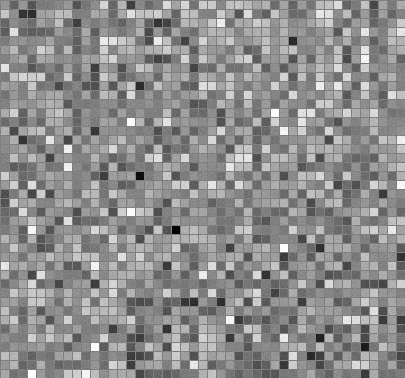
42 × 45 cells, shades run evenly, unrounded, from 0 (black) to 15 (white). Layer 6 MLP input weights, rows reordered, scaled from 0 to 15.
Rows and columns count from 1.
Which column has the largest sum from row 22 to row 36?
13
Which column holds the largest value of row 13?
31
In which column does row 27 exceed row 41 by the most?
15
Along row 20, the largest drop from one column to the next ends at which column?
16
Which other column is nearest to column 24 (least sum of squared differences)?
23
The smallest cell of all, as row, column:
26, 20
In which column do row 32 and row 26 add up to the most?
4
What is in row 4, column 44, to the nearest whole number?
11
